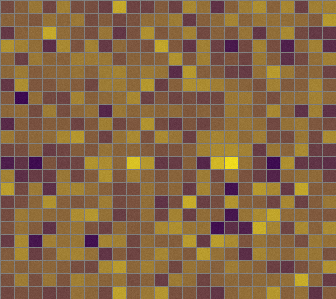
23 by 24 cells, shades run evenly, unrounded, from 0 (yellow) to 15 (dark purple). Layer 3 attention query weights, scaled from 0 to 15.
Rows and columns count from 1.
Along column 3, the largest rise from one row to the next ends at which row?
13
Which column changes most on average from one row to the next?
17
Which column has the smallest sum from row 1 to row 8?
23
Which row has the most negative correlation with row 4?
16
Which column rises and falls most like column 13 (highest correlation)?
6
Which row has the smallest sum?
11
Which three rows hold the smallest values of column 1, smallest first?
15, 4, 14
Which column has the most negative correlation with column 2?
10
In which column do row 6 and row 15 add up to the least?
20
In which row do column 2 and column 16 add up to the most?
8
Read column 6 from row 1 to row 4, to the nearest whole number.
10 7 9 10
